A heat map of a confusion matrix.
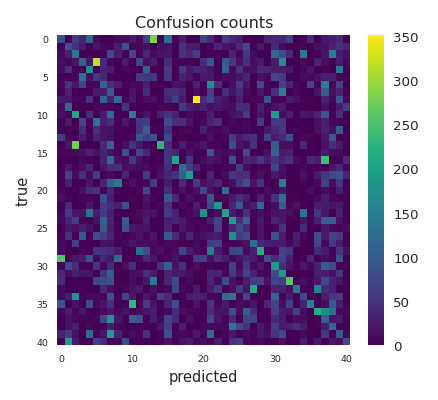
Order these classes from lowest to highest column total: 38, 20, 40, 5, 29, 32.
40, 29, 20, 32, 5, 38
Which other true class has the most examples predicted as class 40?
9
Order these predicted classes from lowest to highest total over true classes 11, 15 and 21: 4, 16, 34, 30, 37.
34, 4, 37, 16, 30
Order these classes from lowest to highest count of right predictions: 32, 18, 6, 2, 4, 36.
6, 2, 4, 18, 36, 32
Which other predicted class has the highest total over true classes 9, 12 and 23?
20
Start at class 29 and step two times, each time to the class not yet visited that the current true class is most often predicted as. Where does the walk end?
13
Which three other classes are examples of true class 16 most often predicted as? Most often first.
37, 7, 24
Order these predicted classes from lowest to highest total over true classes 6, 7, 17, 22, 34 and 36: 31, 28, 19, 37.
19, 28, 31, 37
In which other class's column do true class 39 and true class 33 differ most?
27
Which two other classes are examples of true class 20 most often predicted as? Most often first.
23, 12
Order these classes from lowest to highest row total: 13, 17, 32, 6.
17, 13, 6, 32
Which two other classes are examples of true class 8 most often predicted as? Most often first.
19, 6
